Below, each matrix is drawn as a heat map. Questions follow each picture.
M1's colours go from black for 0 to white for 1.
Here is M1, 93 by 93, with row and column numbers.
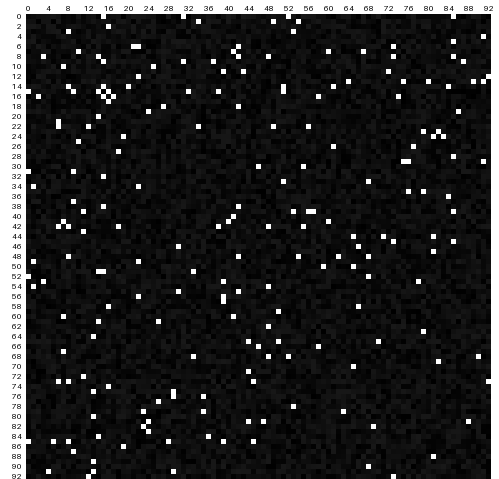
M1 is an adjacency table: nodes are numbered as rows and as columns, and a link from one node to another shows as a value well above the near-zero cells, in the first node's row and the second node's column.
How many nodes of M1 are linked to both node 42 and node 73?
2
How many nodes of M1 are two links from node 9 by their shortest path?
6
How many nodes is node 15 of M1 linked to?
7
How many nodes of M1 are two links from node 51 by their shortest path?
10
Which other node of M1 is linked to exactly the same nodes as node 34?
node 49
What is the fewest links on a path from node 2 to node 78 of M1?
7
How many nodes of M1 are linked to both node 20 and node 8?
1
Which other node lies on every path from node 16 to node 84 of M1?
node 14
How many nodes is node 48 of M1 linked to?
5
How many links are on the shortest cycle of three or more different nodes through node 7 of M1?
3
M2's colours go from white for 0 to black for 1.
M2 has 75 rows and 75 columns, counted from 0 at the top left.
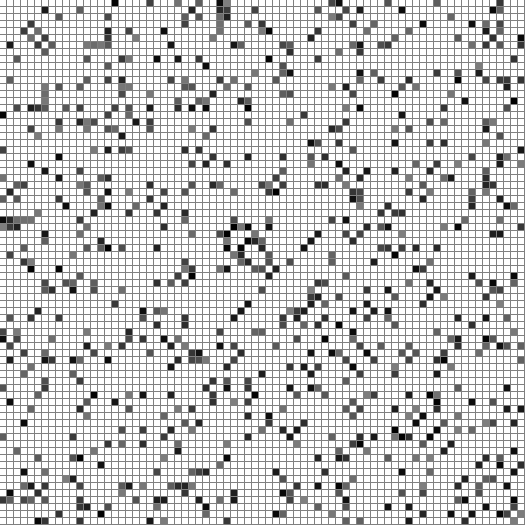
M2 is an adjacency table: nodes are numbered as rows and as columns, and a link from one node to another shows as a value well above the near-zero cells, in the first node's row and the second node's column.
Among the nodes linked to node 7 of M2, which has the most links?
node 6
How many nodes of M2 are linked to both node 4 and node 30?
2
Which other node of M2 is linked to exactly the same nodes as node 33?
node 1
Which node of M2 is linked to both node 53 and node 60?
node 3
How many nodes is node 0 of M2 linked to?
11
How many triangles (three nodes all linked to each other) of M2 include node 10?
5
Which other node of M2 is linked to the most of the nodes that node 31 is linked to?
node 71
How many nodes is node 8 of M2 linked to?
10
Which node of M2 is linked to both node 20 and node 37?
node 61
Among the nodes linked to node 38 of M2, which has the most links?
node 26
